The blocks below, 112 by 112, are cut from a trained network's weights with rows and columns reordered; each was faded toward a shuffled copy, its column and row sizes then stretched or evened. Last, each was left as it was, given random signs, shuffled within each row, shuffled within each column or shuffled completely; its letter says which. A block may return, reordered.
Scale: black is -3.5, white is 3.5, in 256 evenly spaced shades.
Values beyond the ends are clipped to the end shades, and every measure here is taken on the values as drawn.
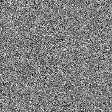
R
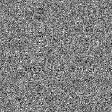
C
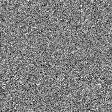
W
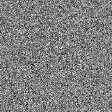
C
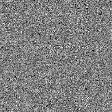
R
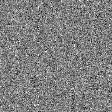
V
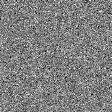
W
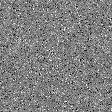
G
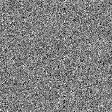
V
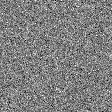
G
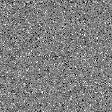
C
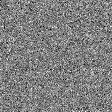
W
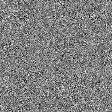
C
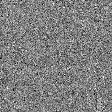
V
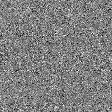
W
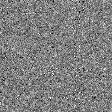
R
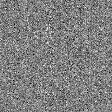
V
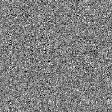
C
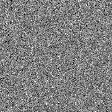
V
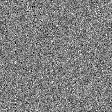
V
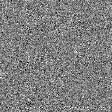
R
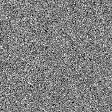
V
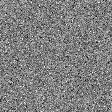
G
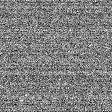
W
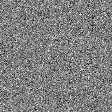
V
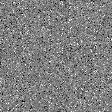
V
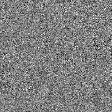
C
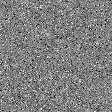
G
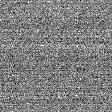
C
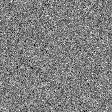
G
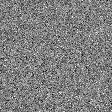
G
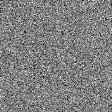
R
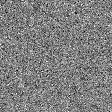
G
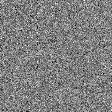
V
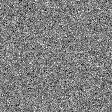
G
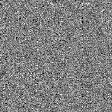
C
